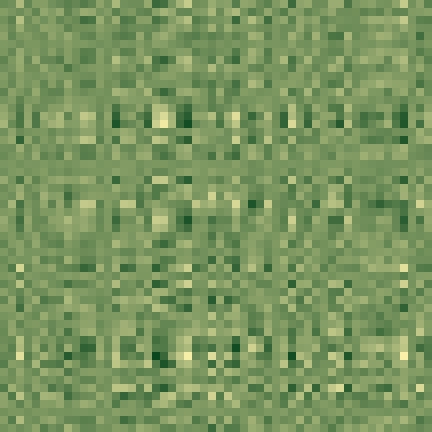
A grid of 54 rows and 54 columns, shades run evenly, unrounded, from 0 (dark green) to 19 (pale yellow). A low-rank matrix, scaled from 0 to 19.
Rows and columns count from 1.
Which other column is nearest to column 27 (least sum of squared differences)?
29
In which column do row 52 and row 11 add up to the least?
30
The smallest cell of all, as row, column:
45, 20
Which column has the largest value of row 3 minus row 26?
32
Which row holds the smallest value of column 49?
49
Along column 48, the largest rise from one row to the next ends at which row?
43
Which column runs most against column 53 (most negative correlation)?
40
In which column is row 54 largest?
9
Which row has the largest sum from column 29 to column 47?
46
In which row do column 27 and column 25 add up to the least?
44
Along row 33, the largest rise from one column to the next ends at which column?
28
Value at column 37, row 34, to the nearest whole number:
5
